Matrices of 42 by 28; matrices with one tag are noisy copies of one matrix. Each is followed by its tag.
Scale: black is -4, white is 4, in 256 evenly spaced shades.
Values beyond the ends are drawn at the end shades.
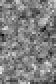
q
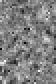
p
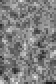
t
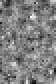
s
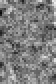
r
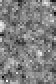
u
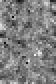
u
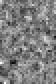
p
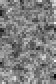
r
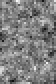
q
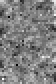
r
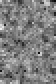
u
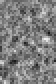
p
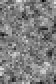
q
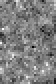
q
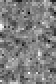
u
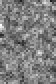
u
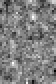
s
